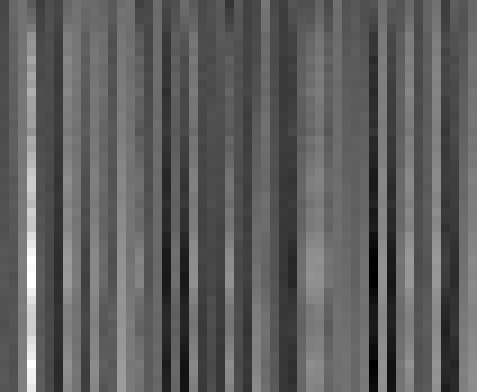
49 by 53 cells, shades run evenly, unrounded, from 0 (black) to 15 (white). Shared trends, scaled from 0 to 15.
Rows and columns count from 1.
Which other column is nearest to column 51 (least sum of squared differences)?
33
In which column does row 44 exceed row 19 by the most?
4
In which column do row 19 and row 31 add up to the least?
42
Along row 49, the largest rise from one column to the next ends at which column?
43
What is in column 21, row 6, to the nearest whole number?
5
